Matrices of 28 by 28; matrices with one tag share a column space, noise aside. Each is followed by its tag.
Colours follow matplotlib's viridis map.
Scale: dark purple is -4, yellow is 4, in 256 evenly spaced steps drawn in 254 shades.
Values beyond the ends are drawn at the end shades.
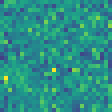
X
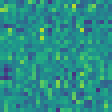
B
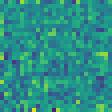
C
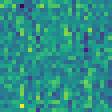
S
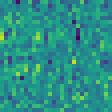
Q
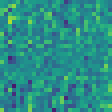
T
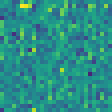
S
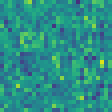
Q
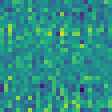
T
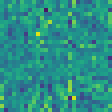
T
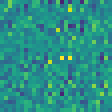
B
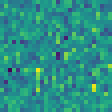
X
